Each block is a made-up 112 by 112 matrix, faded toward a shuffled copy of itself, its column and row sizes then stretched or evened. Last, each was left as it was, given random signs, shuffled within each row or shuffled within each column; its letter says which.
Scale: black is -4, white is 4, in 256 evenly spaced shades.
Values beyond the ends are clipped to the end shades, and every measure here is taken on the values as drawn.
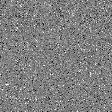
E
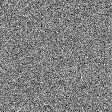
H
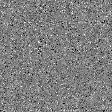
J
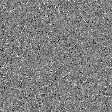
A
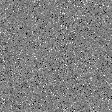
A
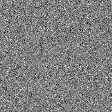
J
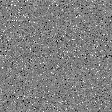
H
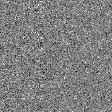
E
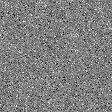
H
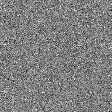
E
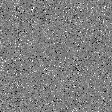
J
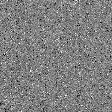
A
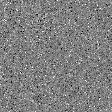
A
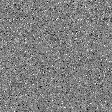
H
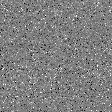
H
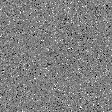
A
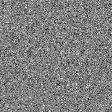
E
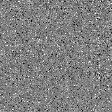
J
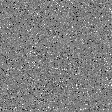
H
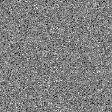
E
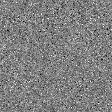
H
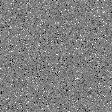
A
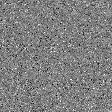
H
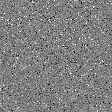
H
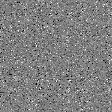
E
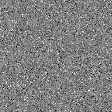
H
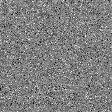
H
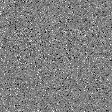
J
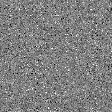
E
